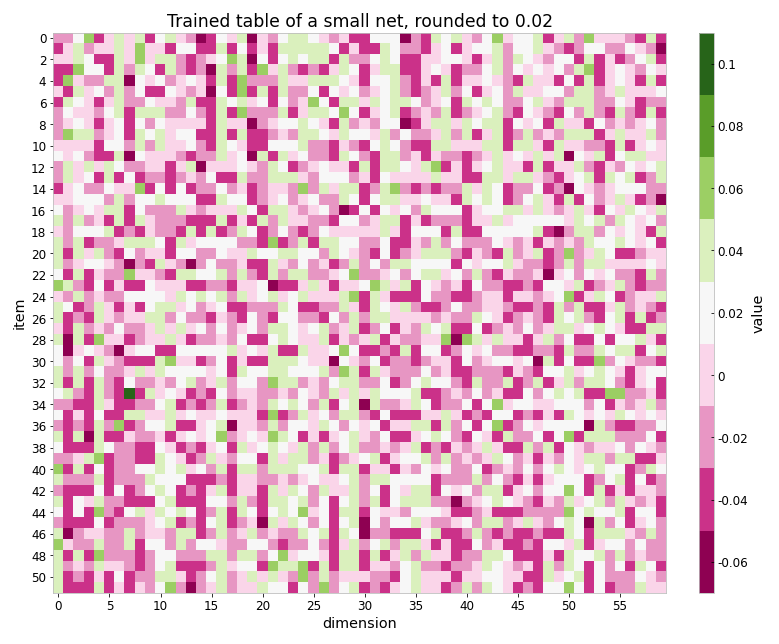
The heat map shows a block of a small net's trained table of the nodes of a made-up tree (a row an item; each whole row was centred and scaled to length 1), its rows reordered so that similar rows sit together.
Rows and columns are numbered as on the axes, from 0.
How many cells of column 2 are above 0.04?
1
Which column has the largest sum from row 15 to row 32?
0
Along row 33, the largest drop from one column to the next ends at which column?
8
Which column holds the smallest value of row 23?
21
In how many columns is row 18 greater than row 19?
24
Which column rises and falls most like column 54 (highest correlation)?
7
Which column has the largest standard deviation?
52
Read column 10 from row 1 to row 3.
0 0.04 -0.04
